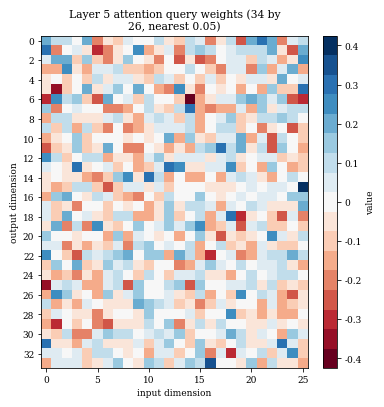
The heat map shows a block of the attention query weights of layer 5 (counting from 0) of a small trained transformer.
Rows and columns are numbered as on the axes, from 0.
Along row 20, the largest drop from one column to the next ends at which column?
8
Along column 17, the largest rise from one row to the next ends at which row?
21
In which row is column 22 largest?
20
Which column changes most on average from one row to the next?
1
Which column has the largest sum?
18
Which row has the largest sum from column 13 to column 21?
11
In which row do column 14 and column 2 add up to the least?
6
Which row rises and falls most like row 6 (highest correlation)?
23
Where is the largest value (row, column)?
15, 25
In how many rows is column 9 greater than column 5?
15
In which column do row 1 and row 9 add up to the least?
24
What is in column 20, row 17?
0.1
